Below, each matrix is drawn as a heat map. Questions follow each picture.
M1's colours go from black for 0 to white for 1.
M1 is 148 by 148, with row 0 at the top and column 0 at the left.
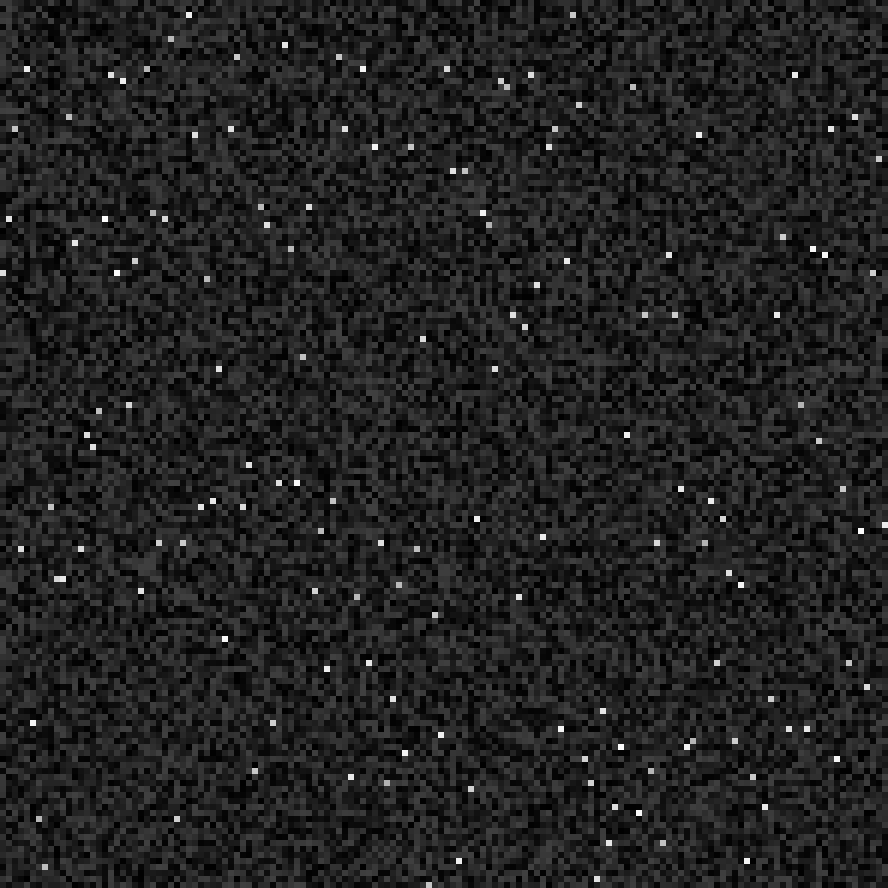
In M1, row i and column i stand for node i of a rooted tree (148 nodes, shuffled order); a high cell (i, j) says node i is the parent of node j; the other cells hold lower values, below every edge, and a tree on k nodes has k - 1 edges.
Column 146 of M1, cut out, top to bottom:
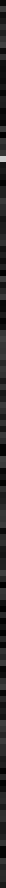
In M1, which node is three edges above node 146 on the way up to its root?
89
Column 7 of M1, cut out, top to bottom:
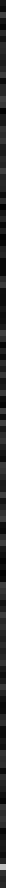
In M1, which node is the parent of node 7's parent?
114
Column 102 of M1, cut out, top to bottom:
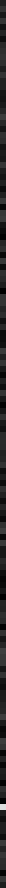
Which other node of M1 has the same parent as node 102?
127
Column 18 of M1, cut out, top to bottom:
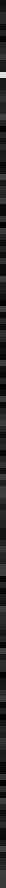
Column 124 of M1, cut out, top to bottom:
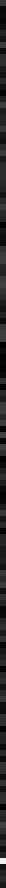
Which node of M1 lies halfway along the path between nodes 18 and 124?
88
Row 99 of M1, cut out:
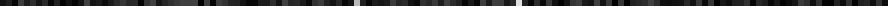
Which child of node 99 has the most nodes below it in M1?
86
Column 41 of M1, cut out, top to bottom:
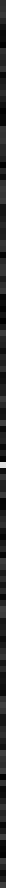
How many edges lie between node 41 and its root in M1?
9
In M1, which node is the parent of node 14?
72
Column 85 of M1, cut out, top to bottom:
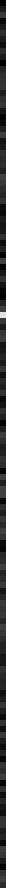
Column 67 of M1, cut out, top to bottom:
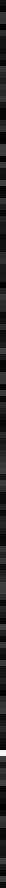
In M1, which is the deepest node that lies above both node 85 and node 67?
52
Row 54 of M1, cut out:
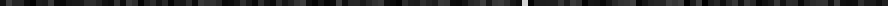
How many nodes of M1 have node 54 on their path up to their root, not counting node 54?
3
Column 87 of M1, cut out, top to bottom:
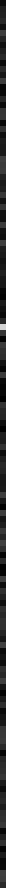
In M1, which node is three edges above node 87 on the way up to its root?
42
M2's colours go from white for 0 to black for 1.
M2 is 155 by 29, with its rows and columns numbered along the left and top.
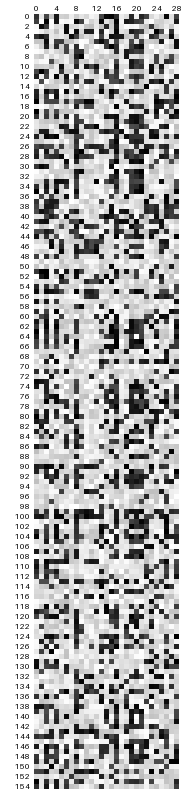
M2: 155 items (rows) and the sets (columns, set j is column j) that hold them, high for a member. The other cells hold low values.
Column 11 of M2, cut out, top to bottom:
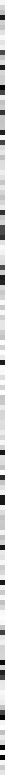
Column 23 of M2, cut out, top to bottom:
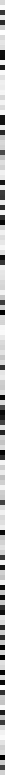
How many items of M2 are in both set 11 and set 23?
8
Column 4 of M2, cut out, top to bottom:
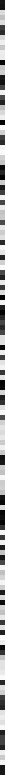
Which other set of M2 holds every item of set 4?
2
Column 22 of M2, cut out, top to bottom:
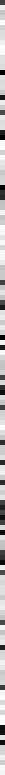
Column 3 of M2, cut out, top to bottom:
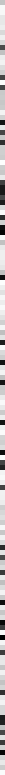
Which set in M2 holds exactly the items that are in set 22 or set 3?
26
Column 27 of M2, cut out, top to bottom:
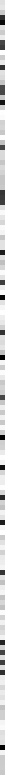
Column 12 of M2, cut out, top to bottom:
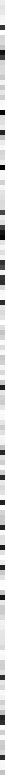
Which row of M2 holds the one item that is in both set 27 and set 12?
56
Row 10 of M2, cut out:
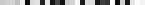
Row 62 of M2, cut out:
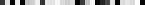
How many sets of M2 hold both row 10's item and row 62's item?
6
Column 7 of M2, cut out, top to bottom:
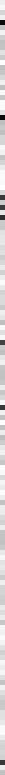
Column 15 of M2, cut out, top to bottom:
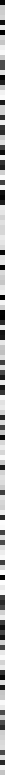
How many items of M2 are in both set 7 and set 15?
4
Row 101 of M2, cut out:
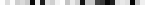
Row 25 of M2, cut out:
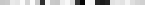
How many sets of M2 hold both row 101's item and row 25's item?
5
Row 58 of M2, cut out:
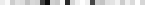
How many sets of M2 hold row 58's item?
4
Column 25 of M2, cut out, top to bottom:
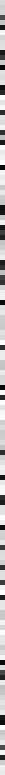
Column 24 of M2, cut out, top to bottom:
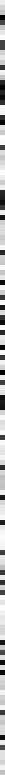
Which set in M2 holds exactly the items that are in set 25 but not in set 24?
5
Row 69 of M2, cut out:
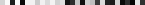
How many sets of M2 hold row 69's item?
12
